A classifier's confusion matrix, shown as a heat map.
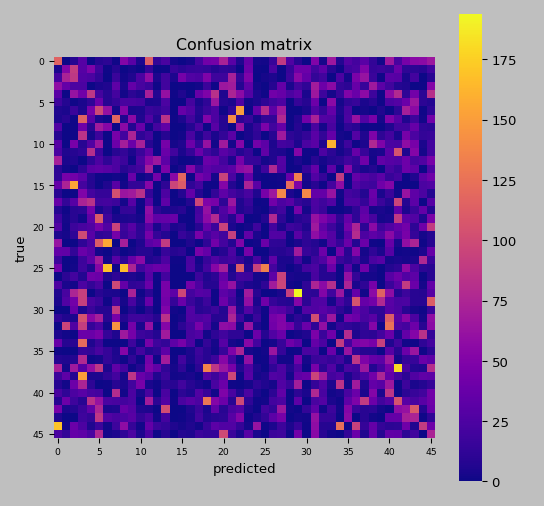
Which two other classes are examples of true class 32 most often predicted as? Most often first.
7, 40
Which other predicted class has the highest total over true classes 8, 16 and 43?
27
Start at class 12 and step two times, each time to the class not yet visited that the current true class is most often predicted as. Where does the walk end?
11
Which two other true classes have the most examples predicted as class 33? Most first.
10, 27
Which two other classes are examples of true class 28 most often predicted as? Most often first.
29, 39
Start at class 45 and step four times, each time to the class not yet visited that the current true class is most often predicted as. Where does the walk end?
3
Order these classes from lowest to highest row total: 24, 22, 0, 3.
24, 3, 22, 0
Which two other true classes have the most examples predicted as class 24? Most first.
25, 44
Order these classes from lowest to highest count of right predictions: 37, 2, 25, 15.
37, 2, 15, 25
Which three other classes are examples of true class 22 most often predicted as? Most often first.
6, 5, 13
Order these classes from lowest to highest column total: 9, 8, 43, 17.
17, 8, 9, 43
